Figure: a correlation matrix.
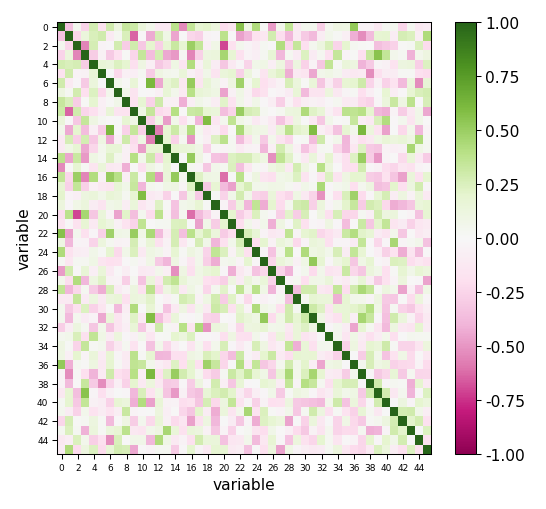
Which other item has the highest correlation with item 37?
11
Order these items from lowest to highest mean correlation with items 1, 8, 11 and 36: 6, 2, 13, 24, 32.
32, 2, 13, 24, 6
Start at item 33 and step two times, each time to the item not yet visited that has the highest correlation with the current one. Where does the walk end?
16
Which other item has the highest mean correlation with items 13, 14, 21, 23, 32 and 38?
37
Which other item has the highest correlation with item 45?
1
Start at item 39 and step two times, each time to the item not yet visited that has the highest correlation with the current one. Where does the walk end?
20
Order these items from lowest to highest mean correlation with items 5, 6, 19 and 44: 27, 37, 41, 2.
41, 37, 27, 2
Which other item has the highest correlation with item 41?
23
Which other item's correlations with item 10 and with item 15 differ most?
18
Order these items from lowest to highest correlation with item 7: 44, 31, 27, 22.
31, 27, 22, 44
